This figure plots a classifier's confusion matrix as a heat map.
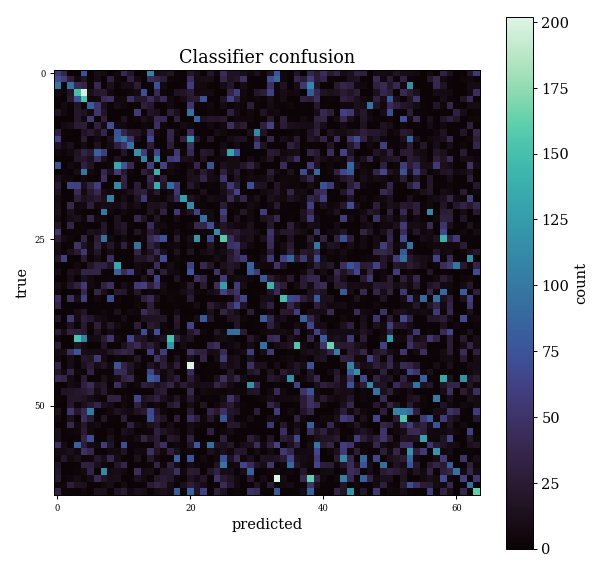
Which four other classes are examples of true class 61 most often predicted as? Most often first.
33, 38, 43, 46
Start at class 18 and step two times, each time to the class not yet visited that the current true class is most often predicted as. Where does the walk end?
52
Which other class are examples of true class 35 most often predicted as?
27
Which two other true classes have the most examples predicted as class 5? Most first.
51, 55
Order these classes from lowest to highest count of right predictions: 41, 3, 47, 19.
47, 19, 3, 41
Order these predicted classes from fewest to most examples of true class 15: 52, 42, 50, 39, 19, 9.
19, 50, 42, 9, 52, 39
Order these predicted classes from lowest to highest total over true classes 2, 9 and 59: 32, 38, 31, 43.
31, 43, 32, 38
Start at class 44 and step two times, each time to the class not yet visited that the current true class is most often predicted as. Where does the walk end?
38
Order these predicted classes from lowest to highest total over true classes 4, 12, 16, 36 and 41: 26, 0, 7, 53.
0, 53, 7, 26
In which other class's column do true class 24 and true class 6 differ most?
20
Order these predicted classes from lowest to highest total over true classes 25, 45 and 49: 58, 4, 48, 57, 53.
48, 4, 53, 57, 58
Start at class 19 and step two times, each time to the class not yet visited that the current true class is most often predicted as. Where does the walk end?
32
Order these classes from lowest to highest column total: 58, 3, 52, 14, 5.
5, 3, 58, 14, 52
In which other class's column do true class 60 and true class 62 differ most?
7
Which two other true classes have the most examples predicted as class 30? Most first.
9, 11
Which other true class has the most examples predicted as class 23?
56
